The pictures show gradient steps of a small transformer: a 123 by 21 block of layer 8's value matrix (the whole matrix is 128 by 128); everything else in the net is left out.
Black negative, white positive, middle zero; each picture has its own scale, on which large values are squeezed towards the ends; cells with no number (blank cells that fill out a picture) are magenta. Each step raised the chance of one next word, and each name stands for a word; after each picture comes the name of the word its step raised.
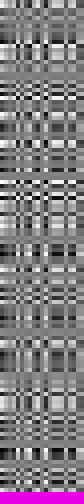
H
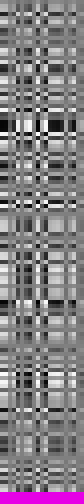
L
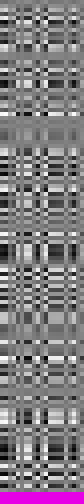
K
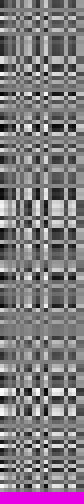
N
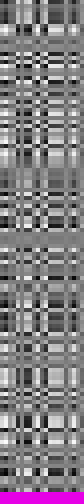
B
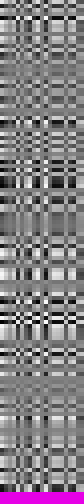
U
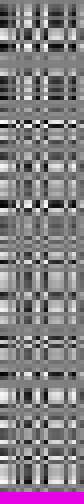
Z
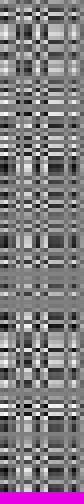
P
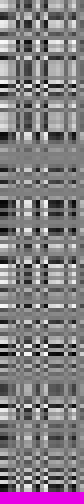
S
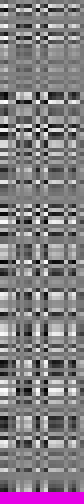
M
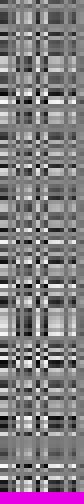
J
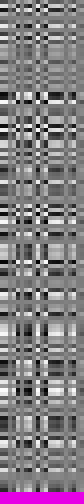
M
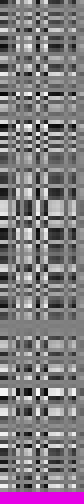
N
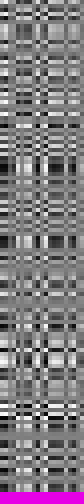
P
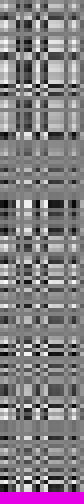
S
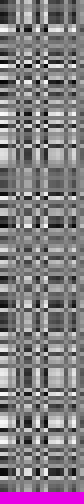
B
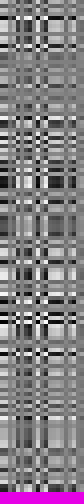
U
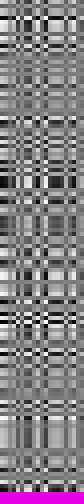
U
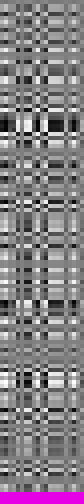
L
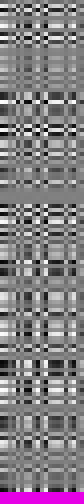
M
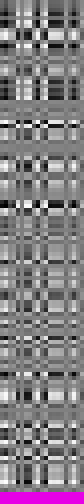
Z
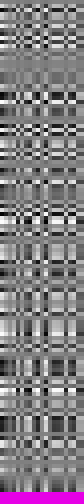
M
